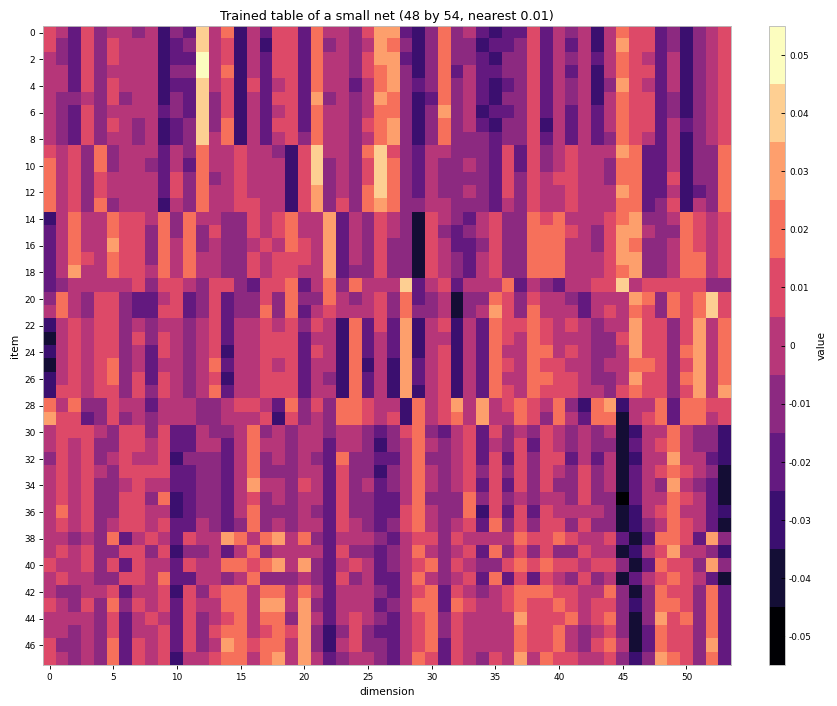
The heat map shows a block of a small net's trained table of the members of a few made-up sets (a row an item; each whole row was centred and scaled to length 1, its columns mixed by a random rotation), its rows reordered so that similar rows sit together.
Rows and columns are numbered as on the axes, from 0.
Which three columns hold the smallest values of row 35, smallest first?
45, 53, 10
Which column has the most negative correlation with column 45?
29
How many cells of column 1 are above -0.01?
39
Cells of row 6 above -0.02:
39
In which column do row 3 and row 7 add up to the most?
12
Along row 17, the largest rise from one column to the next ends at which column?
30
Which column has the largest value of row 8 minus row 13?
19
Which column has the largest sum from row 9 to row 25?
46
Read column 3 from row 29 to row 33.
-0.02 0.01 0.01 0.01 0.01
